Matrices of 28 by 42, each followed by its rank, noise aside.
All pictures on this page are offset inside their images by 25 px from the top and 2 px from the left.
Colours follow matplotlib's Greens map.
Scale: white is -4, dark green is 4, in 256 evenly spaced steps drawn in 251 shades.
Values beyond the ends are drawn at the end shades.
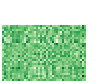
five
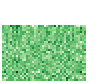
six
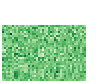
five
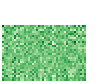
four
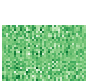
four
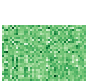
four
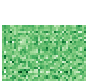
five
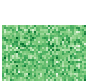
six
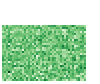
eight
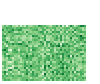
six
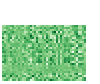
four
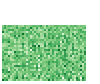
eight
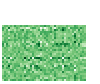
four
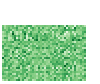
six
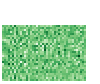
four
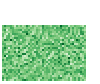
eight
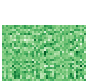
four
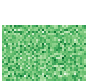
seven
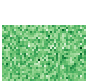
seven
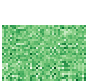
four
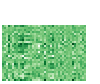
four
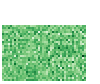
six
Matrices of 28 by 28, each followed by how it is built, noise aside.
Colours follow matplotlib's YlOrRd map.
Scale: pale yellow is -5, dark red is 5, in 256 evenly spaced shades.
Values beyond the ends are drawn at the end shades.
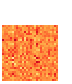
low rank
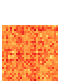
blocks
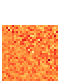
upper triangular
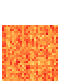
blocks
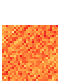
Hankel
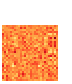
low rank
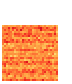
blocks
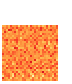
repeating columns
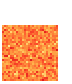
repeating columns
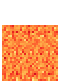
repeating columns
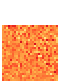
upper triangular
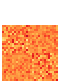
block diagonal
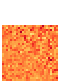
upper triangular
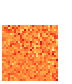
upper triangular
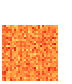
blocks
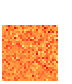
upper triangular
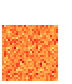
repeating columns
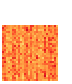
blocks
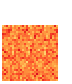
repeating columns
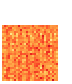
blocks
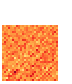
Hankel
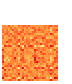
low rank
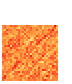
Hankel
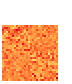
block diagonal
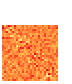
block diagonal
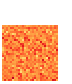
repeating columns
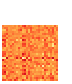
low rank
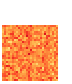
blocks
